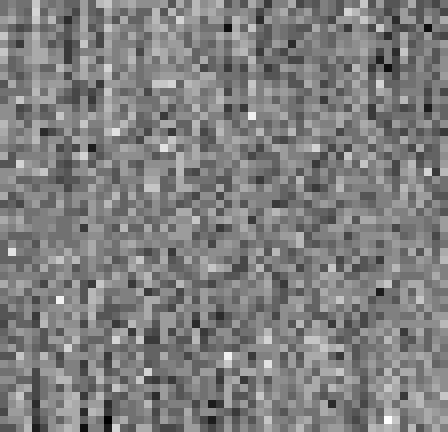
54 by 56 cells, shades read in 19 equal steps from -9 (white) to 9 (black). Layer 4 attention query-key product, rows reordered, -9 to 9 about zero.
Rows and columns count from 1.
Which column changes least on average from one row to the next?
5
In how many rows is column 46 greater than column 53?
25
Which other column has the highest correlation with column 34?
49
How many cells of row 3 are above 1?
15
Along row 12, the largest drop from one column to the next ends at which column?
14
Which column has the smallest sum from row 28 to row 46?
12
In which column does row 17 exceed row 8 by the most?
6
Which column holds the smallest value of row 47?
19
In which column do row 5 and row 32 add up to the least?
2
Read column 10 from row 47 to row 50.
0 0 2 -4
